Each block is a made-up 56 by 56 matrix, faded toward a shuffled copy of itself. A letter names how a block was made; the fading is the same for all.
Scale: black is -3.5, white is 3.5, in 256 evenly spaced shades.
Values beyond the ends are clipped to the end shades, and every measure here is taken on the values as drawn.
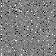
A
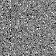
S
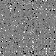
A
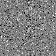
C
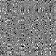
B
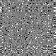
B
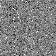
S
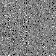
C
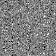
S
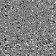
A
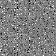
C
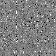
C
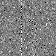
S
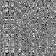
B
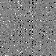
A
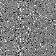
C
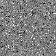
C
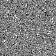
S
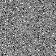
S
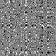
B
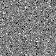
S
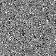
S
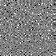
B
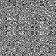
B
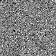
S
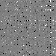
A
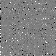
A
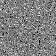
S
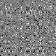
B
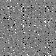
A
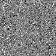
S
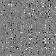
A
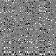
B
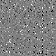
A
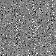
C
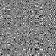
B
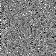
S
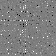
A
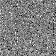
S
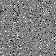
C
